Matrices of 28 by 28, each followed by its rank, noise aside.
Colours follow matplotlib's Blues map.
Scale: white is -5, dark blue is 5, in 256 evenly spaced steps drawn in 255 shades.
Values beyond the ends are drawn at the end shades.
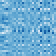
two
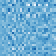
four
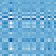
one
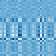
one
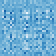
four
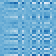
one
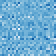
four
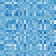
three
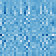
three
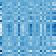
one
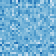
four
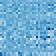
four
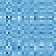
two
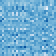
four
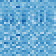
three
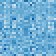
four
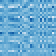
two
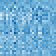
four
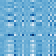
one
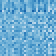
four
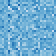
four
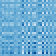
one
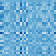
two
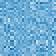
four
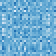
four
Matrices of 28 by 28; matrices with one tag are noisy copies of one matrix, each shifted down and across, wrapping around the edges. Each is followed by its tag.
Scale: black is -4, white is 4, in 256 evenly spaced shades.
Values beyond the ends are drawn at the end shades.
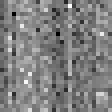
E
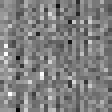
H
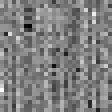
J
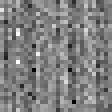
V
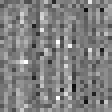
H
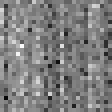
E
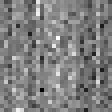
E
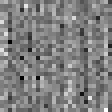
H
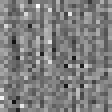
H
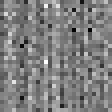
H
